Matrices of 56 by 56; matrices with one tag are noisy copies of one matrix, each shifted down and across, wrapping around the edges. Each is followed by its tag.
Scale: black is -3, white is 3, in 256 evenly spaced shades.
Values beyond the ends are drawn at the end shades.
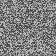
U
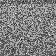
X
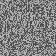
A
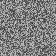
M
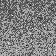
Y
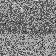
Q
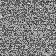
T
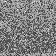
Q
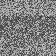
Y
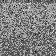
Q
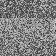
Q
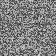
U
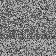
X
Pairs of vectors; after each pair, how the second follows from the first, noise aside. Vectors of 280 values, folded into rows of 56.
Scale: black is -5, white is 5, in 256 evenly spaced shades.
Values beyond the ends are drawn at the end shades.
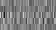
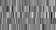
reversed.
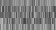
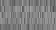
reversed, negated, shrunk.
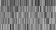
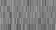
reversed, shrunk.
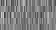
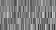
reversed.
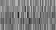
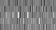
negated, partly zeroed.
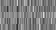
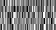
wrapped around, negated, scaled up.
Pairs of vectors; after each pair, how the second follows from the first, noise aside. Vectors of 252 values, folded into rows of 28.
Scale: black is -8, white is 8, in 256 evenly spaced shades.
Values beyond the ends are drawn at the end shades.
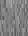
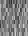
negated, scaled up.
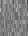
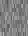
shuffled.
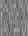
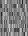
negated, scaled up.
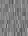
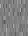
reversed, partly zeroed.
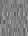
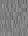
wrapped around, negated, shrunk.
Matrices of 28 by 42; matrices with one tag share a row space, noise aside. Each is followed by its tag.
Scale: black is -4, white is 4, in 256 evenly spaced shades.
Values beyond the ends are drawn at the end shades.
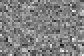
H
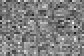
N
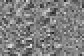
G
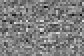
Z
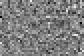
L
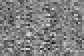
G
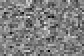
G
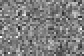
L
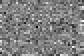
H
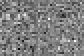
N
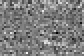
Z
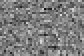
Z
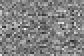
N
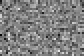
H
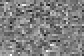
G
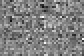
Z
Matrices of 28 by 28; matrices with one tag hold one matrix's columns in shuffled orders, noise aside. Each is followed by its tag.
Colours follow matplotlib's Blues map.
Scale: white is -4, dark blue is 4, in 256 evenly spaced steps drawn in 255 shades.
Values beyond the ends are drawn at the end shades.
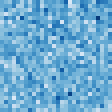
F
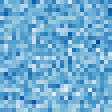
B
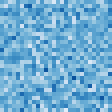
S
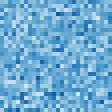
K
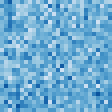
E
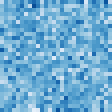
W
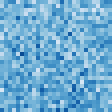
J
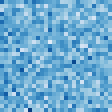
K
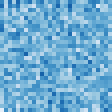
W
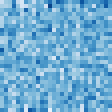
W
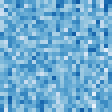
W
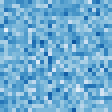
B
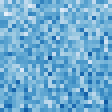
J
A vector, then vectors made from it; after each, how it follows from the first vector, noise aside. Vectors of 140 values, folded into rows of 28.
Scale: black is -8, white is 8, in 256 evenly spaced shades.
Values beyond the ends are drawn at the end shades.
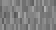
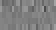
negated, partly zeroed.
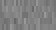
wrapped around, shrunk.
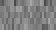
wrapped around, negated.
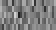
negated, scaled up.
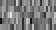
wrapped around, negated, scaled up.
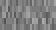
wrapped around, negated.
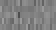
negated, partly zeroed.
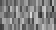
reversed, scaled up.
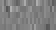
wrapped around, partly zeroed.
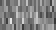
reversed, scaled up.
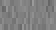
wrapped around, shrunk.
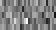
wrapped around, negated, scaled up.
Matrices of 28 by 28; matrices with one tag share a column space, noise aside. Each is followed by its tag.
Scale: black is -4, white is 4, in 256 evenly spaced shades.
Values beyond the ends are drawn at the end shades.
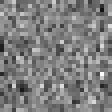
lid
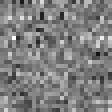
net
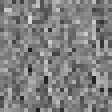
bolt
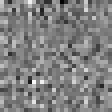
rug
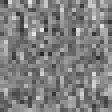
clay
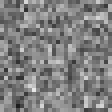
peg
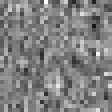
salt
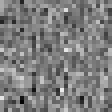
bolt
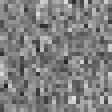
lid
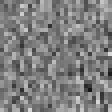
lid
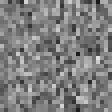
lid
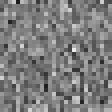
lid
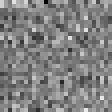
net
